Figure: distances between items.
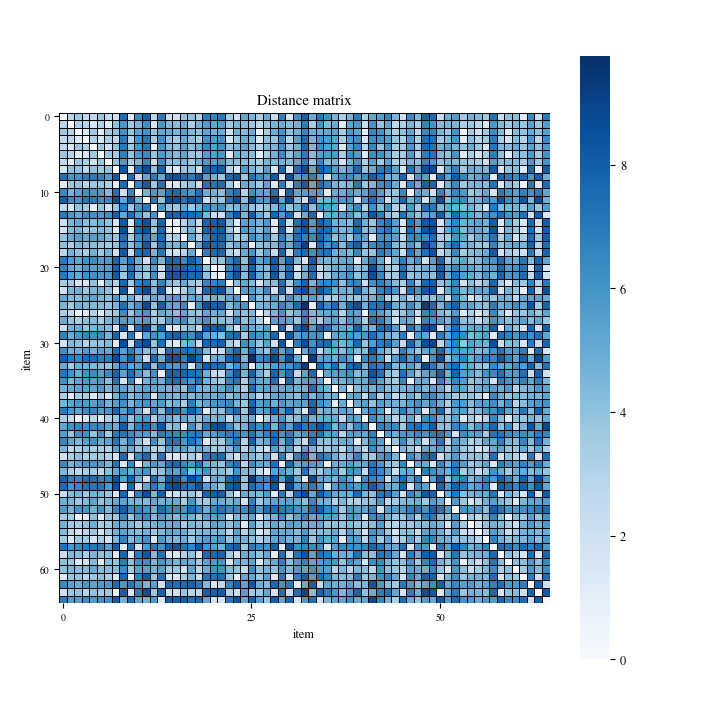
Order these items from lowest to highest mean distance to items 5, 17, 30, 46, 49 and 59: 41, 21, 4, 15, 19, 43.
4, 15, 43, 21, 19, 41
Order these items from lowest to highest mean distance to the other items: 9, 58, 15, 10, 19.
9, 58, 15, 10, 19
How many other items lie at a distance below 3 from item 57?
6
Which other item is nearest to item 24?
54
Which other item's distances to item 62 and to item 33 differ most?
25
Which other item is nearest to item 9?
61
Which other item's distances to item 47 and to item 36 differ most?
38
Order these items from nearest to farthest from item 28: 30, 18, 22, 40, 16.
30, 18, 16, 22, 40
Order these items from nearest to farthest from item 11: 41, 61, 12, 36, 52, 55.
55, 36, 52, 12, 41, 61
